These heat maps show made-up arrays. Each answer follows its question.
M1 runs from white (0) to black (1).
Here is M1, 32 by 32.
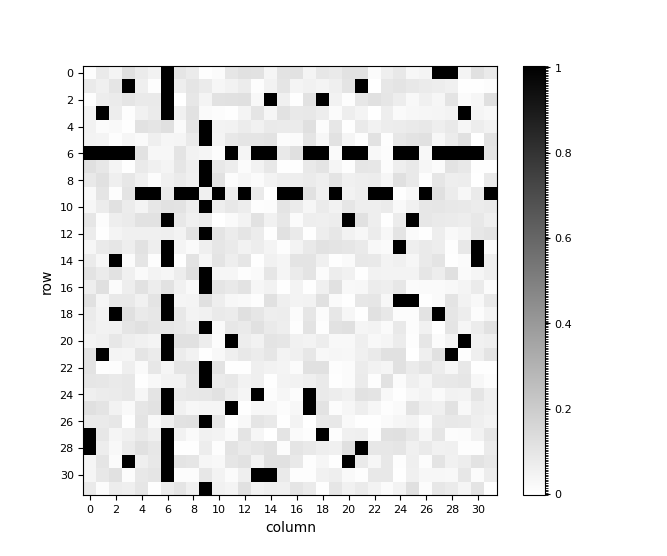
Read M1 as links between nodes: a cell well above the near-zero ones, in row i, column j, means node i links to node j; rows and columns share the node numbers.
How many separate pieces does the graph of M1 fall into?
2
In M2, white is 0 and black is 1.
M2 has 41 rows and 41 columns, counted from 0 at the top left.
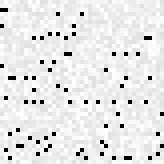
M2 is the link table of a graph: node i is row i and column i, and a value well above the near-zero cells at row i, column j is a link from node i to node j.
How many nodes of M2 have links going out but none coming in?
5
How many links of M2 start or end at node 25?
11
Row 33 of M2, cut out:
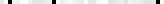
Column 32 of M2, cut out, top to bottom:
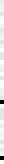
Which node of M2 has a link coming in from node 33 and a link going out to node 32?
node 39
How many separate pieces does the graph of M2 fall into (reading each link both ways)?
3
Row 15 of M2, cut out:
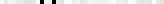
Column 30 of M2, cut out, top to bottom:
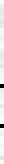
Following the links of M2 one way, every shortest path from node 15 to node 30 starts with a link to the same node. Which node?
node 13
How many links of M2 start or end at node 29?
1
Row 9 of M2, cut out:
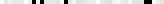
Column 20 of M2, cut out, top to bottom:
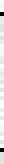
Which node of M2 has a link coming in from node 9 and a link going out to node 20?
node 37
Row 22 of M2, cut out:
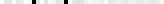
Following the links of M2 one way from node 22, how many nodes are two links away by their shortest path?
4
